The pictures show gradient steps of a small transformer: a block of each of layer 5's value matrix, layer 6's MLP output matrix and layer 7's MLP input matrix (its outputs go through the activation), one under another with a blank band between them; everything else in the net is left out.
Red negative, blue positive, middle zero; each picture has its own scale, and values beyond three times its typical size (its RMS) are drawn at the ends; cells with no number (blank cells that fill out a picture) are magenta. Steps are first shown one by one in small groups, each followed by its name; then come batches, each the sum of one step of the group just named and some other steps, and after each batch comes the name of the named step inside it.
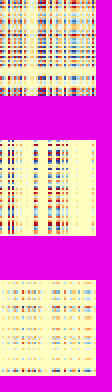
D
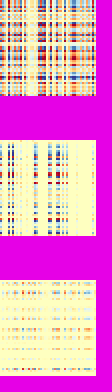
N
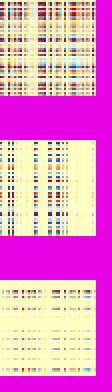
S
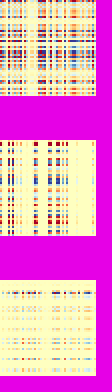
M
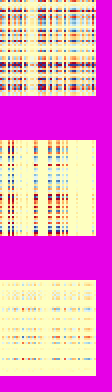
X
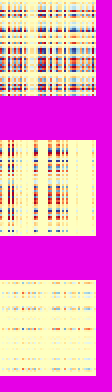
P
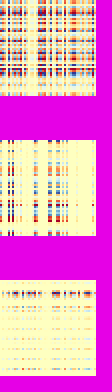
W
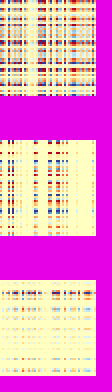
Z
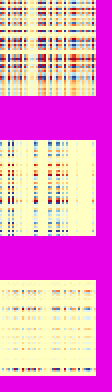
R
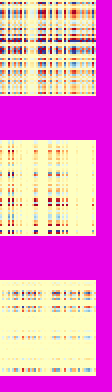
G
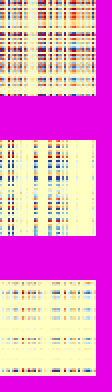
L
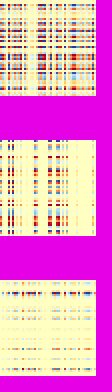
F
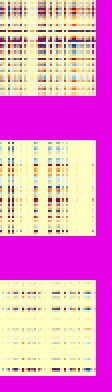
R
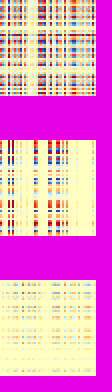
X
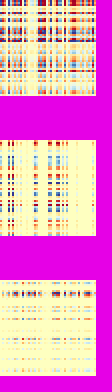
W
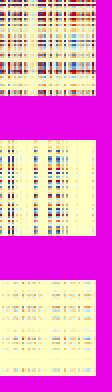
S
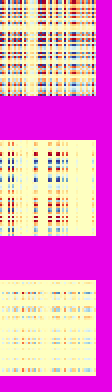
L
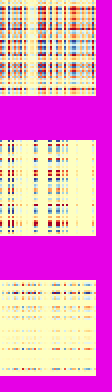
F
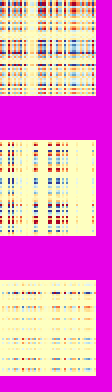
W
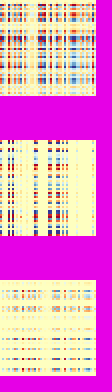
S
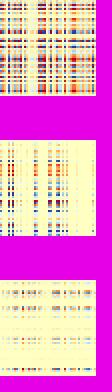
R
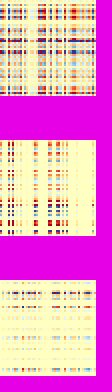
G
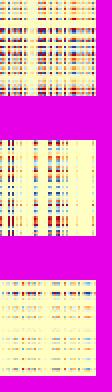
F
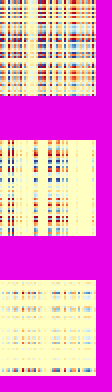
L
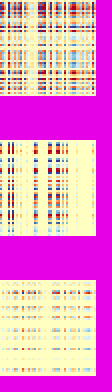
S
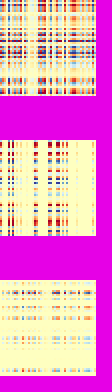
M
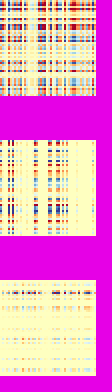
Z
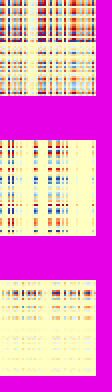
W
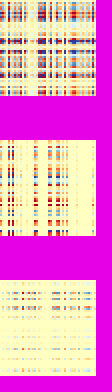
G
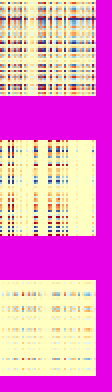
X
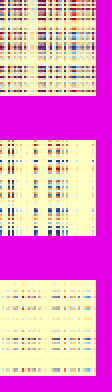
S
